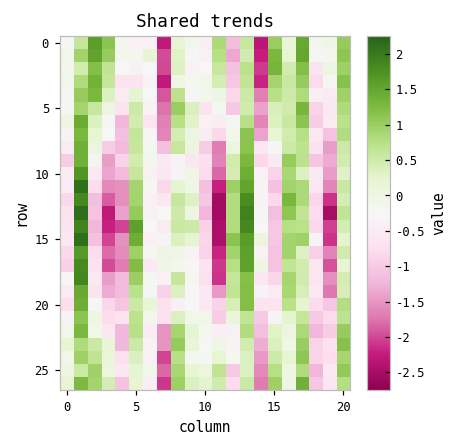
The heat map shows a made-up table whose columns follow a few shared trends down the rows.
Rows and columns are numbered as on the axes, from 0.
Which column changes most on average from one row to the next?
8
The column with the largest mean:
1
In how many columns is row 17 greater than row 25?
8
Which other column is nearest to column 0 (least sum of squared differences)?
10
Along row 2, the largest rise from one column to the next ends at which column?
15
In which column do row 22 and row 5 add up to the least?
7
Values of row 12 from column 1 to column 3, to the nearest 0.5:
2 -1 -2
